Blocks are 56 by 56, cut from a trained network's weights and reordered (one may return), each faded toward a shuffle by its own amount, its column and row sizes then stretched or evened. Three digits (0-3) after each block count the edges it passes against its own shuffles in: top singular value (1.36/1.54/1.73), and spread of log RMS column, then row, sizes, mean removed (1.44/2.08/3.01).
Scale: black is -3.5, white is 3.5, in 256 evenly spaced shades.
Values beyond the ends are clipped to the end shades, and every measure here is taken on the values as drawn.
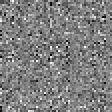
0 2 1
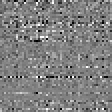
1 1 3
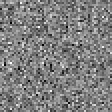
1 1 0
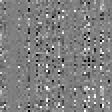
0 3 1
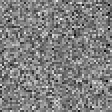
2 0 0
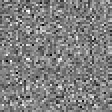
3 1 1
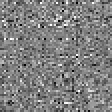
2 1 2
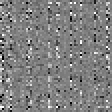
0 3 1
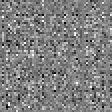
1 3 1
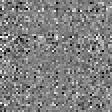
0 2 2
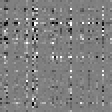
3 3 2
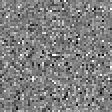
2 1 1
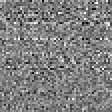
3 0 2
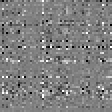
1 2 3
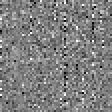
0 2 0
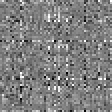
3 2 2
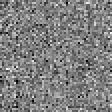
0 1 1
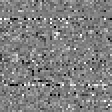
1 0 2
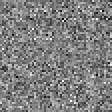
0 0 1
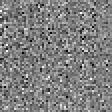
0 2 0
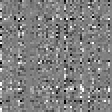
1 3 2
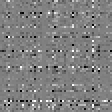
3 2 3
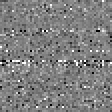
2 0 2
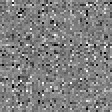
2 2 1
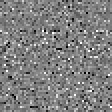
0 0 1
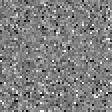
0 1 1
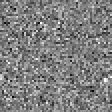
0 0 1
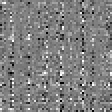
3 3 1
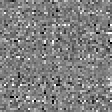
0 2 2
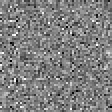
1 1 1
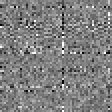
3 1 2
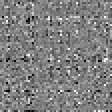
0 2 2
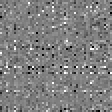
2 2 2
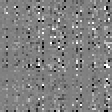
0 3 2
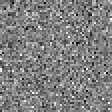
2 0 0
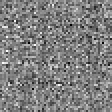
1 0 1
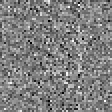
0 1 1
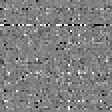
3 1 2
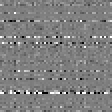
3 0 3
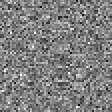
3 0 0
